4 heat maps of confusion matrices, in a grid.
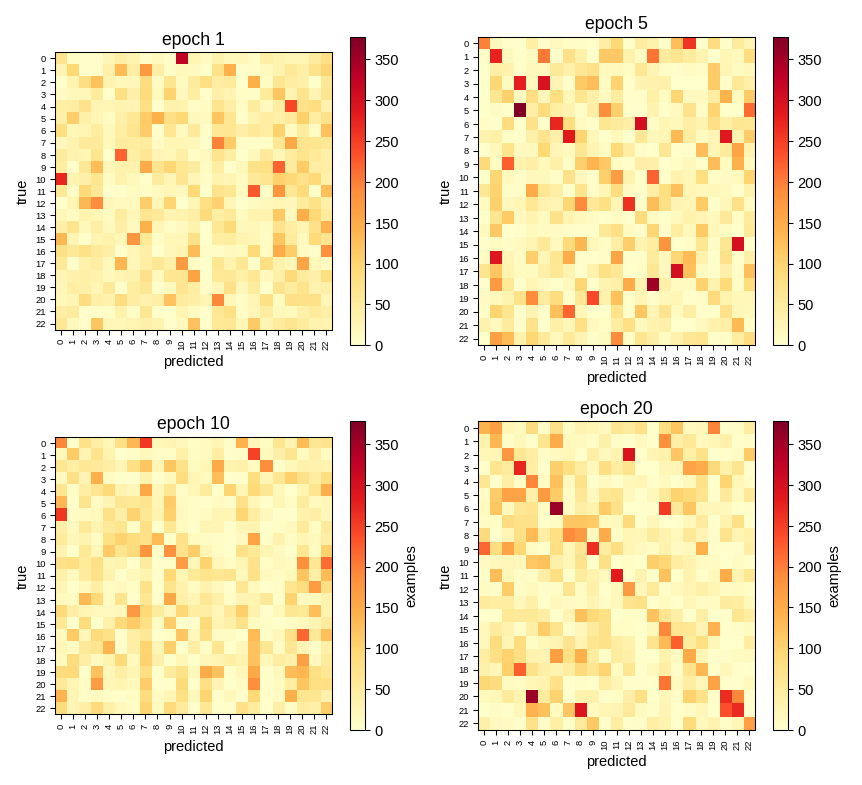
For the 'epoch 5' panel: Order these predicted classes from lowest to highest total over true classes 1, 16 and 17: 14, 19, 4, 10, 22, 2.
19, 2, 4, 10, 22, 14
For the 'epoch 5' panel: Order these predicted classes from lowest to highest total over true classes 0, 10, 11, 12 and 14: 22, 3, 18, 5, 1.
3, 5, 22, 18, 1
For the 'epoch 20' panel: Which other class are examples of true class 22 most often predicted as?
9
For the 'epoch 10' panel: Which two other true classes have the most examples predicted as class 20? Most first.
16, 10
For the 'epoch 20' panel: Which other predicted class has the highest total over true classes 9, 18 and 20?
4
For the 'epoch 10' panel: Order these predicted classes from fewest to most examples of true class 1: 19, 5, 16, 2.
5, 2, 19, 16
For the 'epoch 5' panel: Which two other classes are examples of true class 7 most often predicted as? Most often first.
20, 16
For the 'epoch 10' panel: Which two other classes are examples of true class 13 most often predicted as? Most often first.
9, 2
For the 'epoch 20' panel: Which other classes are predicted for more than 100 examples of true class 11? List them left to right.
1, 15, 20
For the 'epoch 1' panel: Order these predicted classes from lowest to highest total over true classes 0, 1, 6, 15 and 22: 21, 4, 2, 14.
2, 4, 21, 14
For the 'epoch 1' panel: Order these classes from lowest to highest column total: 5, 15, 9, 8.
15, 8, 9, 5
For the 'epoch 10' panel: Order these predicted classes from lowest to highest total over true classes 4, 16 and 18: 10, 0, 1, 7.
0, 10, 1, 7
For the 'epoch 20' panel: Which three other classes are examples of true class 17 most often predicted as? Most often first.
6, 8, 2
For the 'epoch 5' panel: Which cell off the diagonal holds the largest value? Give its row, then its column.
5, 3
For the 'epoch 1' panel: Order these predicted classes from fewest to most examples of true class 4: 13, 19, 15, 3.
15, 3, 13, 19
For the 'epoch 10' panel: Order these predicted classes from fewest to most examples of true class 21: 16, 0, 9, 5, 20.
5, 9, 20, 16, 0
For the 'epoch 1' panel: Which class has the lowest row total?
21
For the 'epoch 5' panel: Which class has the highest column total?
1
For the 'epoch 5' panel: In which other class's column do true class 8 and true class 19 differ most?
9
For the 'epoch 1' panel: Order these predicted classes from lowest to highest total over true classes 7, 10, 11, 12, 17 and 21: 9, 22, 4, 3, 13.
4, 9, 22, 3, 13
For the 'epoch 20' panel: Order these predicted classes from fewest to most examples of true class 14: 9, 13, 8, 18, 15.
13, 18, 15, 9, 8
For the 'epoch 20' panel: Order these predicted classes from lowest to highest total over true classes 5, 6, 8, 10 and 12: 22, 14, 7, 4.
22, 14, 7, 4
